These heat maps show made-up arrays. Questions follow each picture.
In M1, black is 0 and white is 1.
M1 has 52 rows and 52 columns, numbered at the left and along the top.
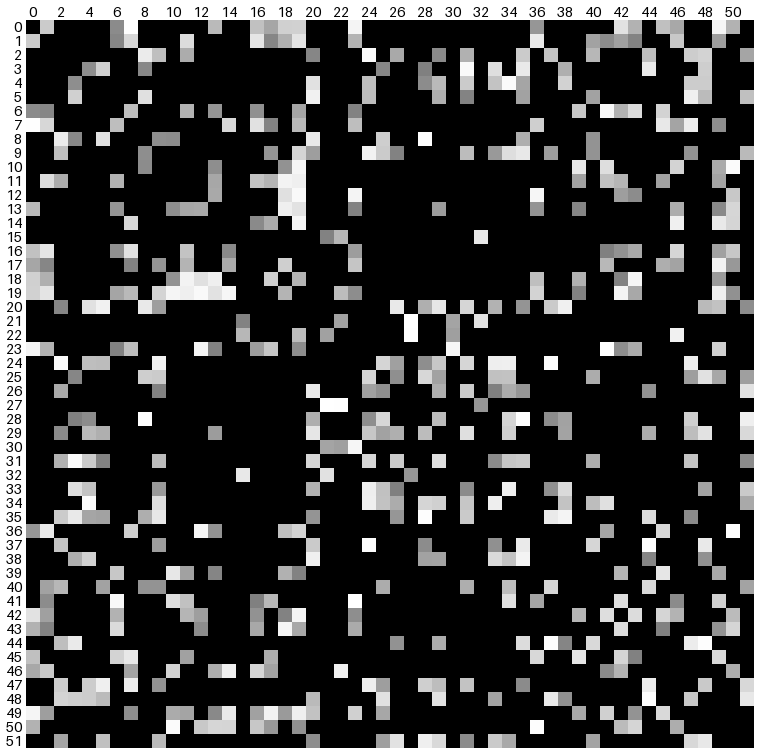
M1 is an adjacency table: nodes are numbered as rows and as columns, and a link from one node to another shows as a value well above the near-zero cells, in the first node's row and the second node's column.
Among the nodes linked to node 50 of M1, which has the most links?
node 19
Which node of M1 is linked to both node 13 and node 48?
node 29
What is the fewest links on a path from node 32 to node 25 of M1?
5
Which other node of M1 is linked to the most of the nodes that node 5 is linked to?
node 2
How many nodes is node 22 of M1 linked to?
6
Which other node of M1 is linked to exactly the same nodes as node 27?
node 15
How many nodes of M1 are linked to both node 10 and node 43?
4
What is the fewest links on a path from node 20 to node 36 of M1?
3
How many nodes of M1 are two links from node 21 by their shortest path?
3
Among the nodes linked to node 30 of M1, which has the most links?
node 23
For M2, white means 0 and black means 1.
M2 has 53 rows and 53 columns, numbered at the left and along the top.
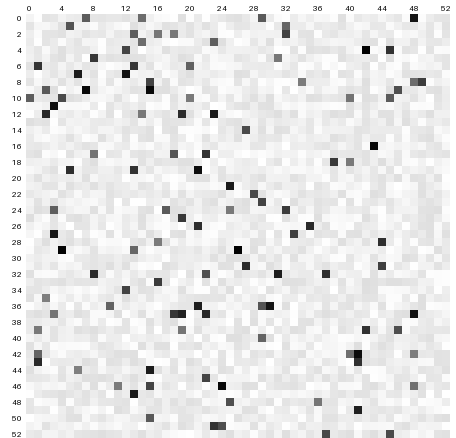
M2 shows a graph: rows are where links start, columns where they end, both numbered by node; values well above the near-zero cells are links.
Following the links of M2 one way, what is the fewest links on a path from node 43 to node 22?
3
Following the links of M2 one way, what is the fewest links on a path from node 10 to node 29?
2
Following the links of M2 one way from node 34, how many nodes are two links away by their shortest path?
4
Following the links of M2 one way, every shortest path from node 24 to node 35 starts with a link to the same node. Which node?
node 3
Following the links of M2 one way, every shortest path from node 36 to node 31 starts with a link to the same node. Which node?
node 21
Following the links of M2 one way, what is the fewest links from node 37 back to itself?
7
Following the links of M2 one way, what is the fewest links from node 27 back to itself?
3
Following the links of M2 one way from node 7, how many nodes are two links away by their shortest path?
7
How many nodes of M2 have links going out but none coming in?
6
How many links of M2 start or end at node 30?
1
